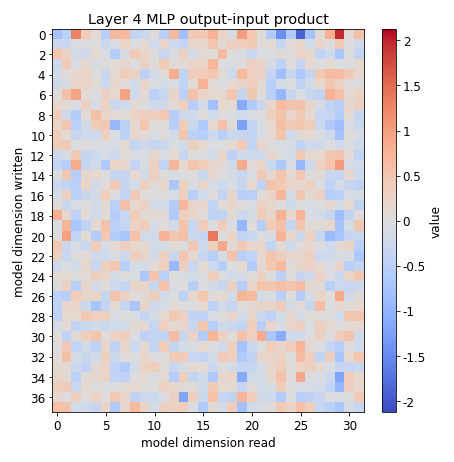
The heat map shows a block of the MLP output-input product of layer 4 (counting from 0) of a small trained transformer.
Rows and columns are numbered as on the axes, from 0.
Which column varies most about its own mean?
29
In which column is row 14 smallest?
2
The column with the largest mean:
1
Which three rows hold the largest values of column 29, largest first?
0, 13, 26
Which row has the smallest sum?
10
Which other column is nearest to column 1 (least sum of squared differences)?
5
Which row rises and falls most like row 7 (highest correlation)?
34
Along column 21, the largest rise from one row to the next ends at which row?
30
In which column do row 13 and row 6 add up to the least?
23
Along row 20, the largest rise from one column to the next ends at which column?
16
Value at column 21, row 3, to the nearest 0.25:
0.25
